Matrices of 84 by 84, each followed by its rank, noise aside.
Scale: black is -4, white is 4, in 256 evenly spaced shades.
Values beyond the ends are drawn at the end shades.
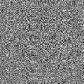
twelve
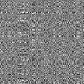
six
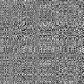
six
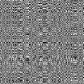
four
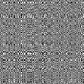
four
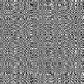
four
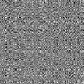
six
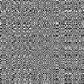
four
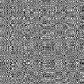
four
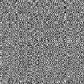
six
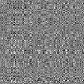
four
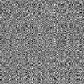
eight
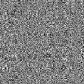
twelve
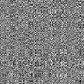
six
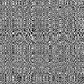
four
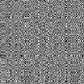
six
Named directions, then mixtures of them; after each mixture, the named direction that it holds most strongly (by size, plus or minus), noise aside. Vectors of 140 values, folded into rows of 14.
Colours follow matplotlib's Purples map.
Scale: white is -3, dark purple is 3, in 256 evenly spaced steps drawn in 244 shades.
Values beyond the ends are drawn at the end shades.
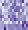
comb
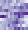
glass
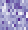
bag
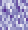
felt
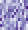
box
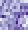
glass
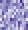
box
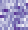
glass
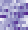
glass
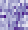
glass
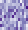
box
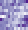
glass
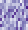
box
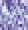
felt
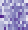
comb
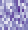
felt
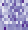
comb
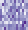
comb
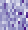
bag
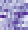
glass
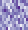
felt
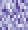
felt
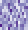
felt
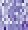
comb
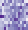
comb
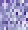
comb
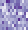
bag
